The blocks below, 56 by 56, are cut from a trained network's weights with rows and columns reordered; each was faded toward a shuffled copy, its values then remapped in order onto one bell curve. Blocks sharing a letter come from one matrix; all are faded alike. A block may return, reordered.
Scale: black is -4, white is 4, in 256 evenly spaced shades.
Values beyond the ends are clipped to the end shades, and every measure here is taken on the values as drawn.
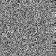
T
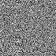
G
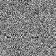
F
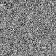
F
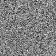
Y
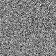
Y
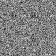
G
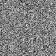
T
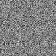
F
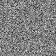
Y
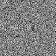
T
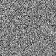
F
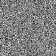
G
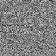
F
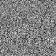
F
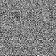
F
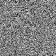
G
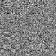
F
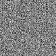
T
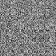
F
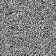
T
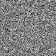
G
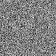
F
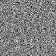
T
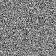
G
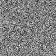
G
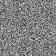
Y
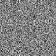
T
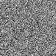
Y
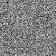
G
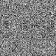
F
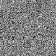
T
